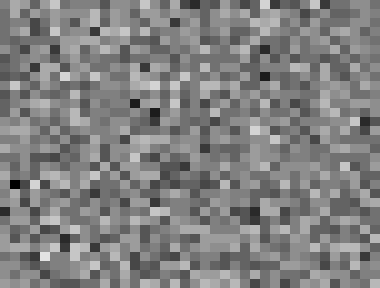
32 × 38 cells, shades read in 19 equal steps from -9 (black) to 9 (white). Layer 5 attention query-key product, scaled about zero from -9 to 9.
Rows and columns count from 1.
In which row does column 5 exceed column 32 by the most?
29
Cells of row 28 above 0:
24
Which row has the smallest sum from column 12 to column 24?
21
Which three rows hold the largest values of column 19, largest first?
9, 30, 26
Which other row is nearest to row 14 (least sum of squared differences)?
5
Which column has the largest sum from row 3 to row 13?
8
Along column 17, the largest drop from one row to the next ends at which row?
25
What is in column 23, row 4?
2
